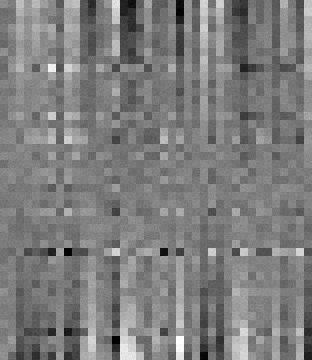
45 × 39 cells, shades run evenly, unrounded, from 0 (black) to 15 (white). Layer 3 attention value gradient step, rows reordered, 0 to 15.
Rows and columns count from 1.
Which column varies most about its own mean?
23
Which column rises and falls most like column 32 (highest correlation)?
8
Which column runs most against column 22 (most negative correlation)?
32
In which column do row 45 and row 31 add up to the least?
26
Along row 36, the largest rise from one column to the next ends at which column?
16
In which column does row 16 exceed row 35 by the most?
15
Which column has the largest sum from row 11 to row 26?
9
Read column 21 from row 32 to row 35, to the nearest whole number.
1 9 8 7
